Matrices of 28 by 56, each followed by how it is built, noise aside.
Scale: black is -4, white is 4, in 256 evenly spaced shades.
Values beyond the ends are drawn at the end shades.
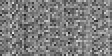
repeating rows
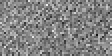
Hankel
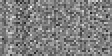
repeating rows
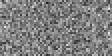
repeating rows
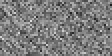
Toeplitz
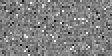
sparse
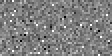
sparse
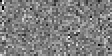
uneven columns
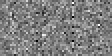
uneven columns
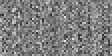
repeating rows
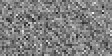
Toeplitz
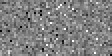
sparse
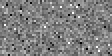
sparse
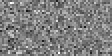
low rank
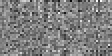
low rank
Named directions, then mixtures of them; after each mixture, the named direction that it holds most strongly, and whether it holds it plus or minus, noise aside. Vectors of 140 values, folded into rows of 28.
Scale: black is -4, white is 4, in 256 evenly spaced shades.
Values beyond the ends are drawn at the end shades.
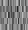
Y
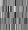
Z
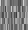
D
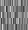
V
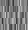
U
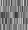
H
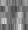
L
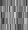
Z, minus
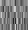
Z, plus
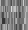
D, plus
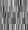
U, minus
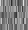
D, plus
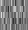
Z, plus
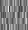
U, minus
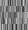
V, plus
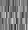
U, plus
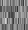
Y, plus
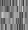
H, minus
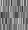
H, plus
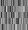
V, minus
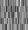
Y, plus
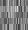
Y, minus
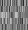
H, minus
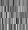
U, plus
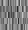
Y, plus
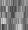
L, plus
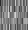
Z, minus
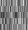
H, plus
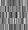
D, plus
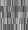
V, plus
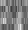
L, plus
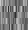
Z, plus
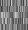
H, minus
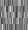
V, plus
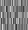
V, plus
